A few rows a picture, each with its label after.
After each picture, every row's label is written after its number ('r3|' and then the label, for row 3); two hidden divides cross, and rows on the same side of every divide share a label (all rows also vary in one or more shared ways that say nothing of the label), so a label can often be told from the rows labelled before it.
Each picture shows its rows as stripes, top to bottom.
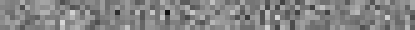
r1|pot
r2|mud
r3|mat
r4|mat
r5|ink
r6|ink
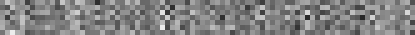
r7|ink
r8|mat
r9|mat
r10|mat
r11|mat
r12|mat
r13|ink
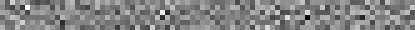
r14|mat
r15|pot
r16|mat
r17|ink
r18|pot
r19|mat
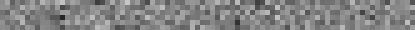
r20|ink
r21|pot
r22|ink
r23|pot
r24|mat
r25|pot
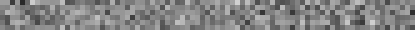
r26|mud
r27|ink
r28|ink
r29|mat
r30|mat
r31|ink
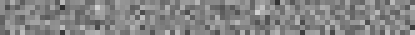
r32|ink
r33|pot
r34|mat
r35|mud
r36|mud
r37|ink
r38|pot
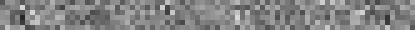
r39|mud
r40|mat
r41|mud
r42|mud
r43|mud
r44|ink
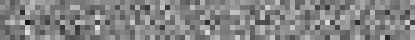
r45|pot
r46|mat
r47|mud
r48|pot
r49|ink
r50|pot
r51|pot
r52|mud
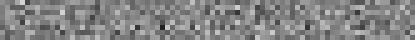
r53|mat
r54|mud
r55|ink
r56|mud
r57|mud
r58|ink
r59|pot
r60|mat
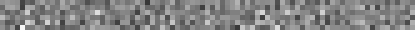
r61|ink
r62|mud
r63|pot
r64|mat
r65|pot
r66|pot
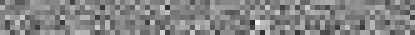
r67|mud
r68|mat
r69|pot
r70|ink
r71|mat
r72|mat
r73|mat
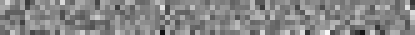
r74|ink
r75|mat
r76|pot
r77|pot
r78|mud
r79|mud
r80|ink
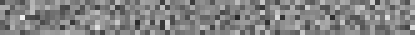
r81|mud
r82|pot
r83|pot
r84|mat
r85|mud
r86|pot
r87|ink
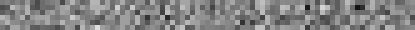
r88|mat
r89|ink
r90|mud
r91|mat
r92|ink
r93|mat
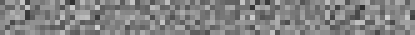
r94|mud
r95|mat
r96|ink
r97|ink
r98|pot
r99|mat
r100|mud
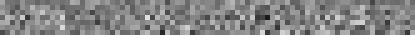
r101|mat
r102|pot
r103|mud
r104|mud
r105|mud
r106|ink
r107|mud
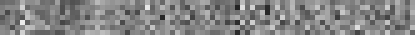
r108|pot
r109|pot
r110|pot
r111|mud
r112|pot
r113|pot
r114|mat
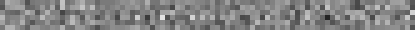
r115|ink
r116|ink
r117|pot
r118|mat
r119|mat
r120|ink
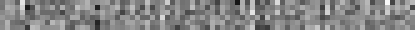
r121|pot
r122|ink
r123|pot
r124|mat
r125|mud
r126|mud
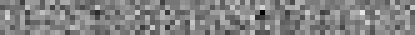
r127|ink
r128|pot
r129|ink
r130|mud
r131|mat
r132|mat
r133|mud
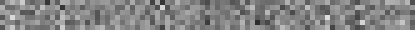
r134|ink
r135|pot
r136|ink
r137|ink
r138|mud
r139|ink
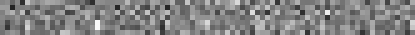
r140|mud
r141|mat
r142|mud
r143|mat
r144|pot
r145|pot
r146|ink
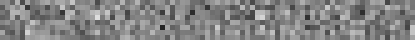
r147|ink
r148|ink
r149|mat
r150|mat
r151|mud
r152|mud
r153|pot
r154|mud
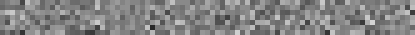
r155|mud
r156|pot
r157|ink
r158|pot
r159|mat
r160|mud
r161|mud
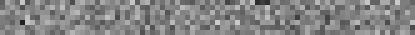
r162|mud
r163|ink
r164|mat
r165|mat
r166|mud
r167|ink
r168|mat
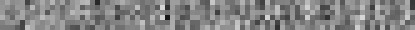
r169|ink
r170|mat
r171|mat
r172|mat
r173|mud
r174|mud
